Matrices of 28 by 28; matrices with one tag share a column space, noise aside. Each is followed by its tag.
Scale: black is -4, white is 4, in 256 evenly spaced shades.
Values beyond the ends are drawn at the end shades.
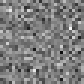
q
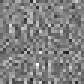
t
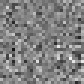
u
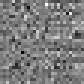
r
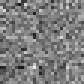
r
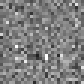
u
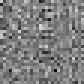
q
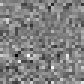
u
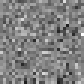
t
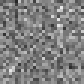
q
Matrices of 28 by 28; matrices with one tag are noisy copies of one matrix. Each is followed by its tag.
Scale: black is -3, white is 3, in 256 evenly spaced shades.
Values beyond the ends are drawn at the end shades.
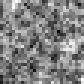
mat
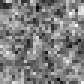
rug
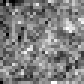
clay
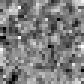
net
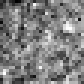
clay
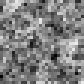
mat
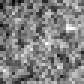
clay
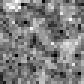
mat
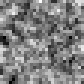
net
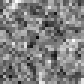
mat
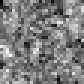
rug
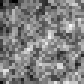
clay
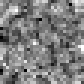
net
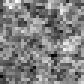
mat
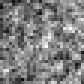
clay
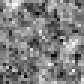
mat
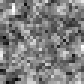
net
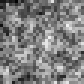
clay
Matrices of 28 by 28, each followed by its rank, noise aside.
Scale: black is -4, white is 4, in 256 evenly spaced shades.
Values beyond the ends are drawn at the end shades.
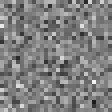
eight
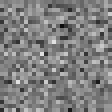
seven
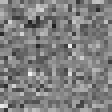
five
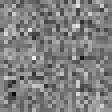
seven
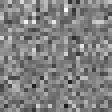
seven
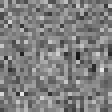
seven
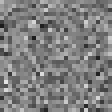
six
